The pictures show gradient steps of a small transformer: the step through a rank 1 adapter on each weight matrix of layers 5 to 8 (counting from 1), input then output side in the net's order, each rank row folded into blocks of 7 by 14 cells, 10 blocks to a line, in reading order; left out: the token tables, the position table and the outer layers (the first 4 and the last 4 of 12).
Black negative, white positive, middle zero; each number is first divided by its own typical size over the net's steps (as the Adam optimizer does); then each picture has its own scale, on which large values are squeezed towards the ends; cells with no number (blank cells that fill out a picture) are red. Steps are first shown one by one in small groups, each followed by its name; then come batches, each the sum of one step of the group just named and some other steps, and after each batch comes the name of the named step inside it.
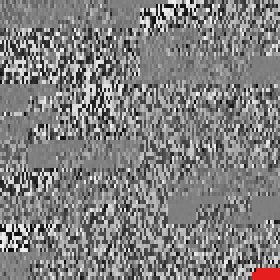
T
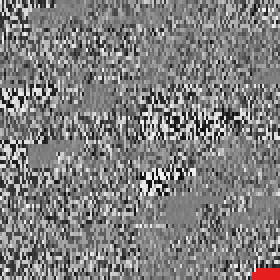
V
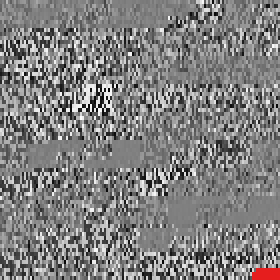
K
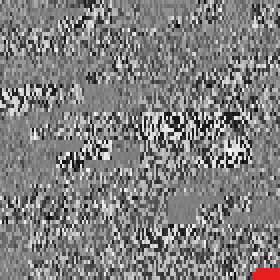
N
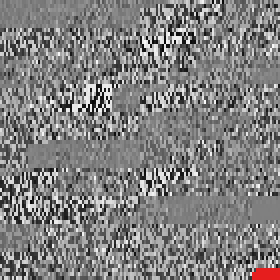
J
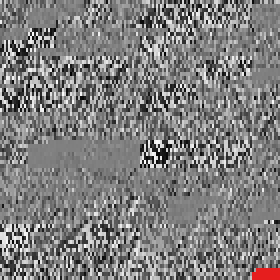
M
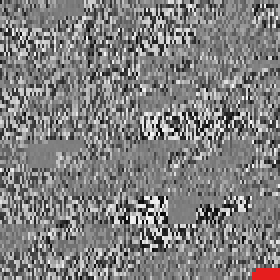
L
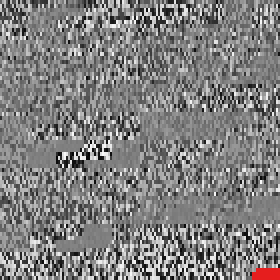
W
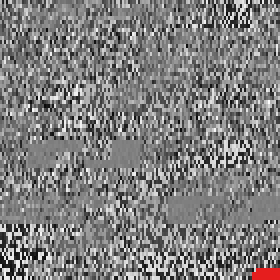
N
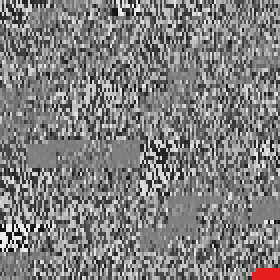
T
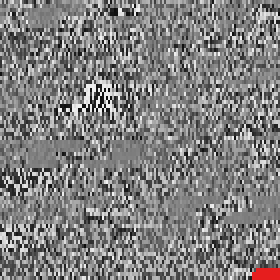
K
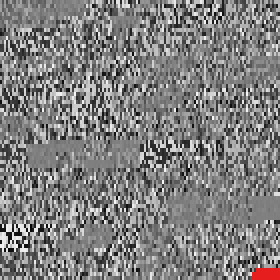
T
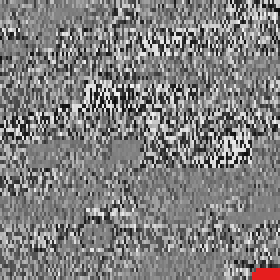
M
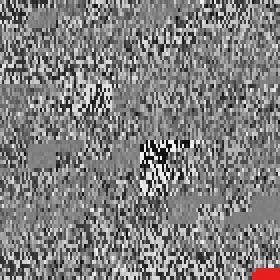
J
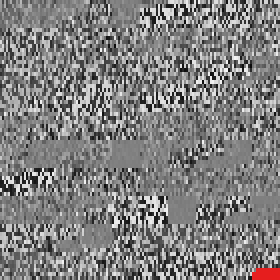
T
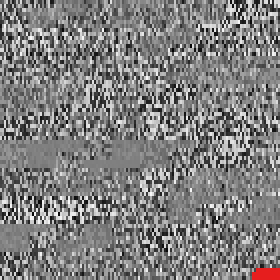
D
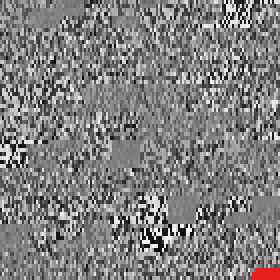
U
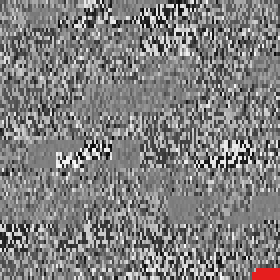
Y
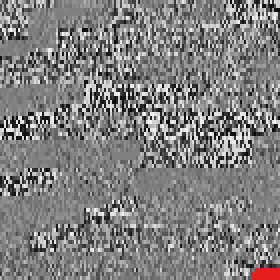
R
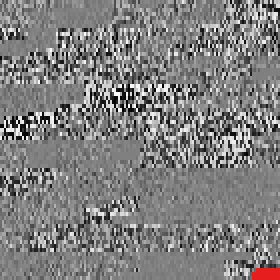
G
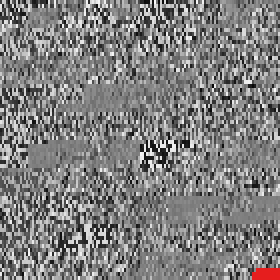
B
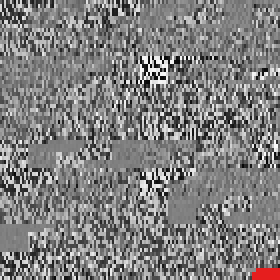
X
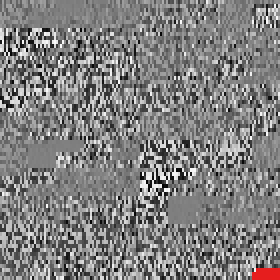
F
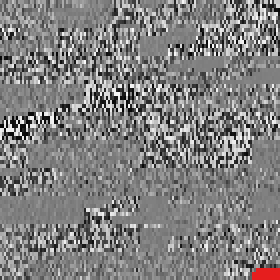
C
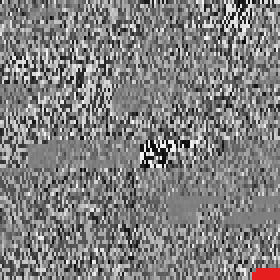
B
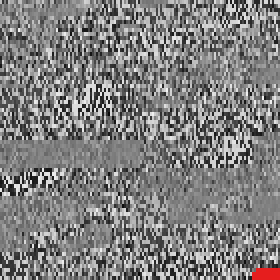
R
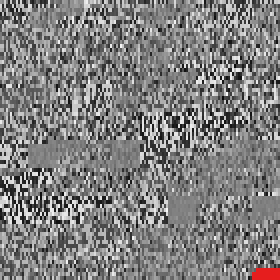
B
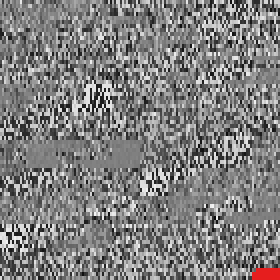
D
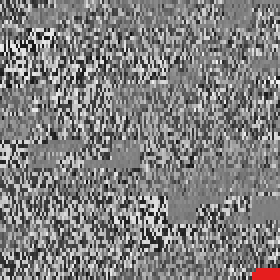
X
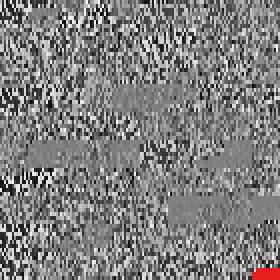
B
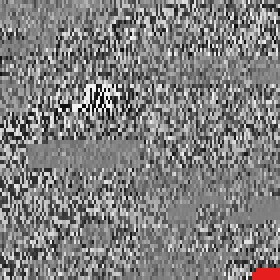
C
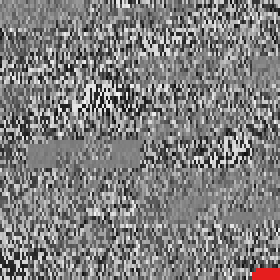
G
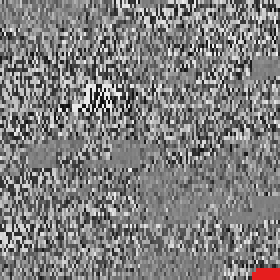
C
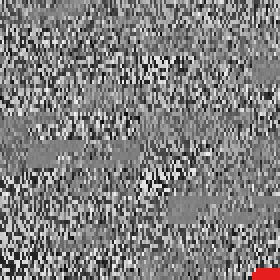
F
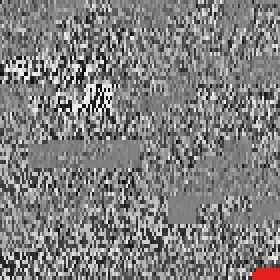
X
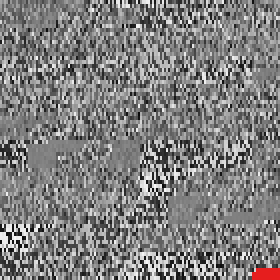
F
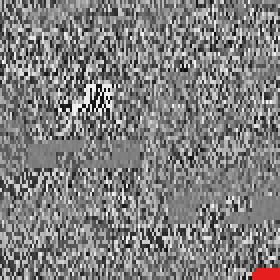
D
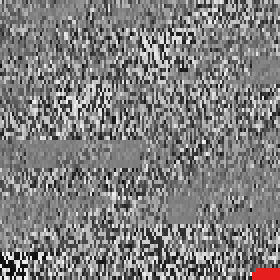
U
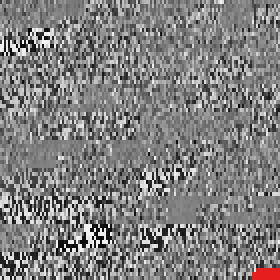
F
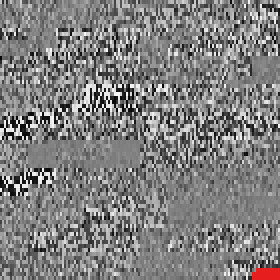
G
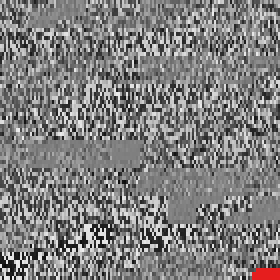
G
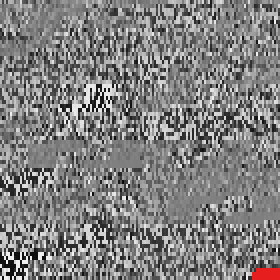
X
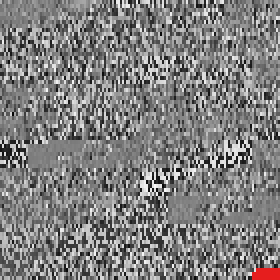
F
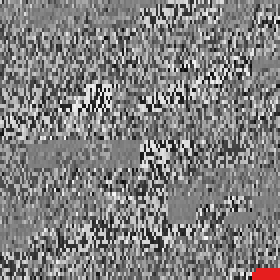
U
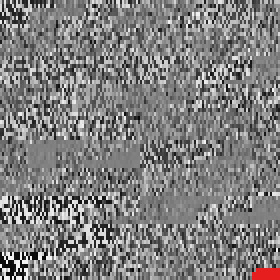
B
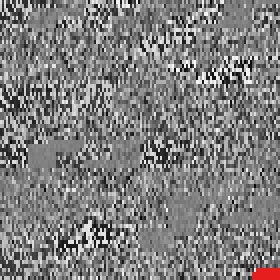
B
